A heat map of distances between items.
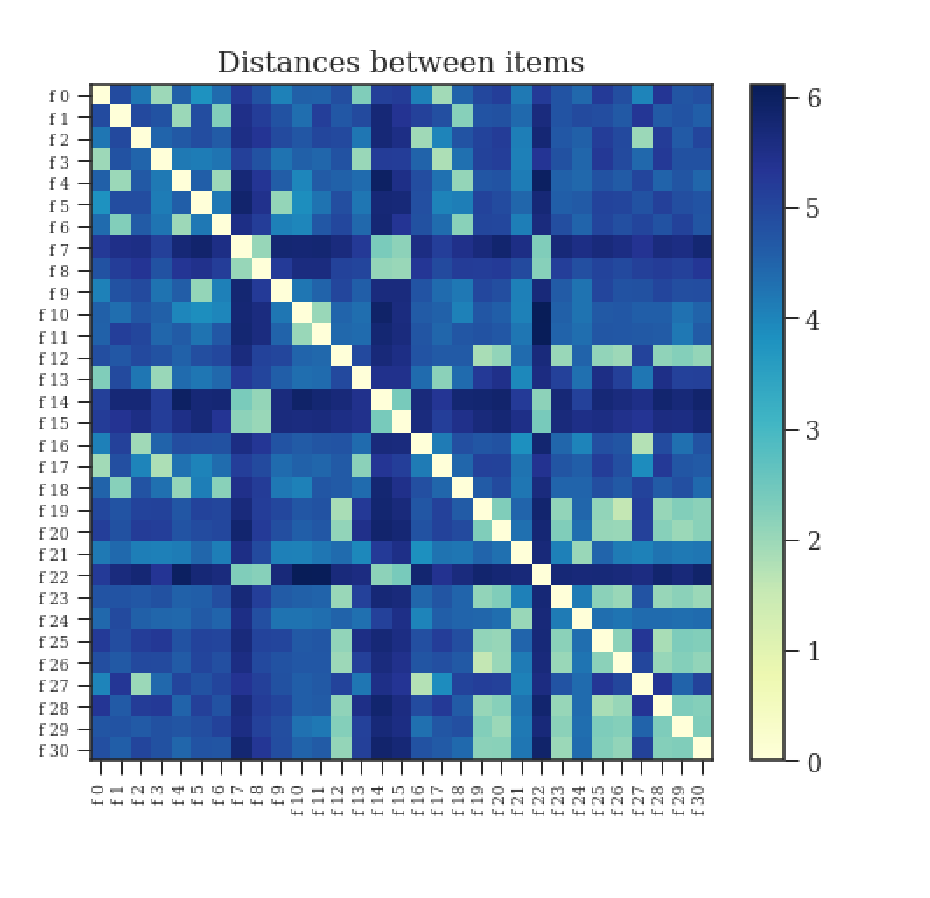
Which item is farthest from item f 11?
f 22
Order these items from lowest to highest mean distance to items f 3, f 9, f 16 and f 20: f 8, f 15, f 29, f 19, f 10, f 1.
f 29, f 19, f 10, f 1, f 8, f 15
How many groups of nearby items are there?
8
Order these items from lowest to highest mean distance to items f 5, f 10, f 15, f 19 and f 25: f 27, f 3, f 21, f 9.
f 9, f 21, f 3, f 27
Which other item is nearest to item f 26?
f 19
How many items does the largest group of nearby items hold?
9
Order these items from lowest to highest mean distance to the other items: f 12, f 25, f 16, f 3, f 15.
f 12, f 25, f 3, f 16, f 15
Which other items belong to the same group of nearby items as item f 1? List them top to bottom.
f 4, f 6, f 18
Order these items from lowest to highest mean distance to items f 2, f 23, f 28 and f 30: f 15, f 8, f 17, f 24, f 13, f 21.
f 21, f 24, f 17, f 13, f 8, f 15
